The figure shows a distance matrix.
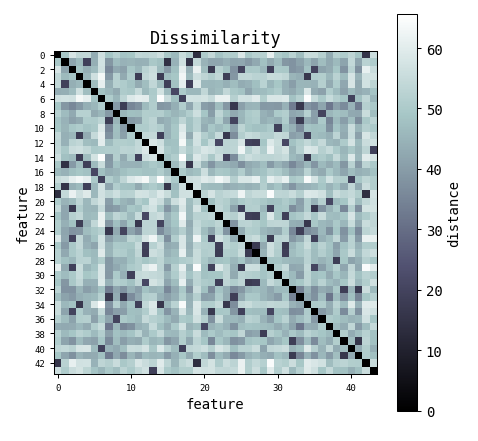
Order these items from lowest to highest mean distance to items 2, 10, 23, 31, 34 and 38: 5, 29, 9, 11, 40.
11, 9, 29, 5, 40
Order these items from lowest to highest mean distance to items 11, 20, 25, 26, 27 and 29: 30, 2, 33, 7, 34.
2, 7, 33, 34, 30
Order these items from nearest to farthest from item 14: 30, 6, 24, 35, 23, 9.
23, 24, 9, 35, 30, 6
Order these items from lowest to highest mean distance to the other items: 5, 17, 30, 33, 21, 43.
33, 21, 5, 30, 43, 17
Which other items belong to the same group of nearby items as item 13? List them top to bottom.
43
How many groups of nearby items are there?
14
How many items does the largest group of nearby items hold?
5
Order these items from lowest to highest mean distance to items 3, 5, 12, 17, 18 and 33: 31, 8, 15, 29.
15, 31, 8, 29
